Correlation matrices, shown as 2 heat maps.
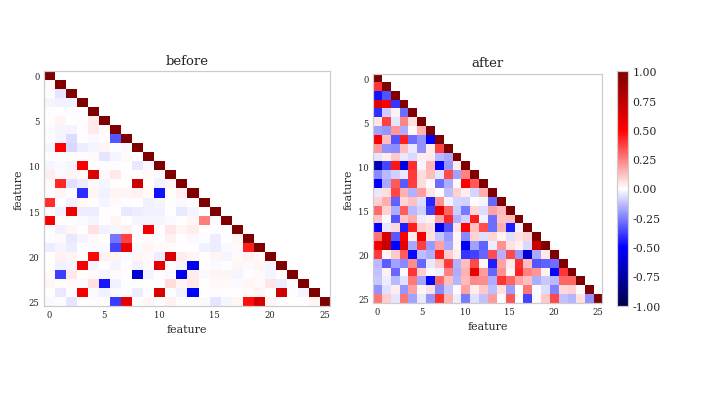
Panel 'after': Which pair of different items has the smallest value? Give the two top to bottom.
0, 10
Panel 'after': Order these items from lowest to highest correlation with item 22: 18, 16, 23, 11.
18, 23, 16, 11
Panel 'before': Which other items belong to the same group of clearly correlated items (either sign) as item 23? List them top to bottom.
5
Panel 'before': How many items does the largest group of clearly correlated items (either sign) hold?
5
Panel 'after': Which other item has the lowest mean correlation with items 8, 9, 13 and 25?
17
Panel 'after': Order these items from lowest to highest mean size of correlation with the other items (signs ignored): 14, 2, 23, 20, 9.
9, 14, 23, 2, 20
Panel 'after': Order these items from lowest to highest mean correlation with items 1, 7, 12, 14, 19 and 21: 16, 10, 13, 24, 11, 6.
6, 10, 13, 24, 11, 16
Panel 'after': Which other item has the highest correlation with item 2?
10
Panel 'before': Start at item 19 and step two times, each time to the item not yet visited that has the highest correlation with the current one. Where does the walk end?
7
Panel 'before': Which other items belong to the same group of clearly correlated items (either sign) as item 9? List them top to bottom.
17
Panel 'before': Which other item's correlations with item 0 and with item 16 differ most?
14
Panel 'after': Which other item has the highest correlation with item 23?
14
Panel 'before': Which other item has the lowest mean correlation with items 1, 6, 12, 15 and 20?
22
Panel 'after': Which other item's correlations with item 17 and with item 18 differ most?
3
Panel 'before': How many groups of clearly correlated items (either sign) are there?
8
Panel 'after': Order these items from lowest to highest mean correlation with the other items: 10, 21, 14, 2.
2, 10, 21, 14
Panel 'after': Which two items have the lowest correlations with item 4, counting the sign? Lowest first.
20, 0
